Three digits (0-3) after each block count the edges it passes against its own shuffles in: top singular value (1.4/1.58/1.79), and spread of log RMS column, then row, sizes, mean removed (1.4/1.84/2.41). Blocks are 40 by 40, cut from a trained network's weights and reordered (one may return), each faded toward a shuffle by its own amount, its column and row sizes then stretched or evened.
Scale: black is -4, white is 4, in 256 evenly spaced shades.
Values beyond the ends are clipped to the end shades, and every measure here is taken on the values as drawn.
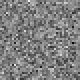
1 0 0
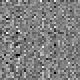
1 2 1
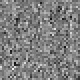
0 1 0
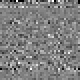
3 1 3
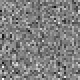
2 2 0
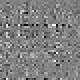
3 2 3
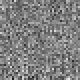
2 0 1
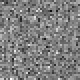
0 0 1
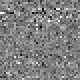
0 0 2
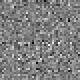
1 1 2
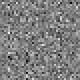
1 2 1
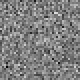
0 1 0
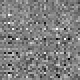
3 2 2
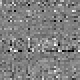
2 1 3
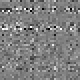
1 1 3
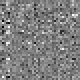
3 2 2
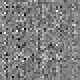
0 2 1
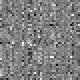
1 3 1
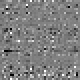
0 2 3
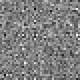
1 1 1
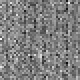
1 1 0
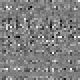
0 1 3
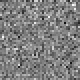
0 0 1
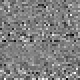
0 0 3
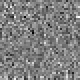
1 0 1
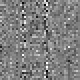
2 3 0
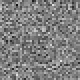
1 0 0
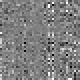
2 3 2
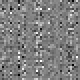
2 3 1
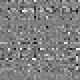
0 1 3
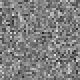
0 1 0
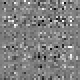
1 3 3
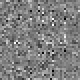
0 2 1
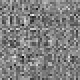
3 1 2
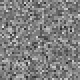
1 0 0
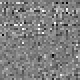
1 1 2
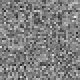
1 0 0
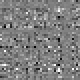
2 2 3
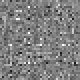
0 2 2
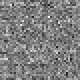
0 0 1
